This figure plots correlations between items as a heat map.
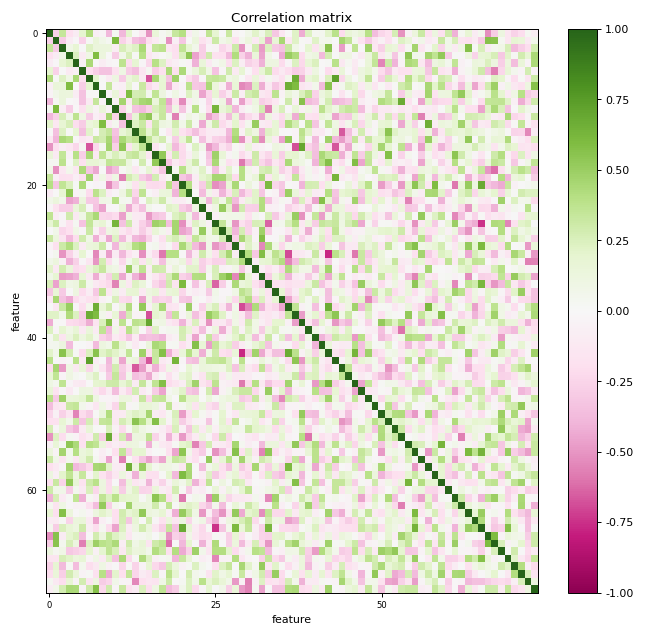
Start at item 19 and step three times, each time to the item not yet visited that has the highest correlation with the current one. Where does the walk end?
37
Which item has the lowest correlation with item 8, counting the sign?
23
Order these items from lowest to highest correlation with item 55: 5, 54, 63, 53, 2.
53, 5, 54, 2, 63
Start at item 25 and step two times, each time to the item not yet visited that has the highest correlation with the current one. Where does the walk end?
1
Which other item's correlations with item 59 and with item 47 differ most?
71
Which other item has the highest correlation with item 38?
15
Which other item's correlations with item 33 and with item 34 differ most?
61
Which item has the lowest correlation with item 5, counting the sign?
67
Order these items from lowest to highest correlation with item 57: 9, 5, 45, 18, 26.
5, 26, 45, 18, 9
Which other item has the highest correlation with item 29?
32
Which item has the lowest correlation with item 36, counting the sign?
29
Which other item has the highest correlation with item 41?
22
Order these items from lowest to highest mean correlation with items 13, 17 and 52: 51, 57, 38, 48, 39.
39, 57, 48, 38, 51
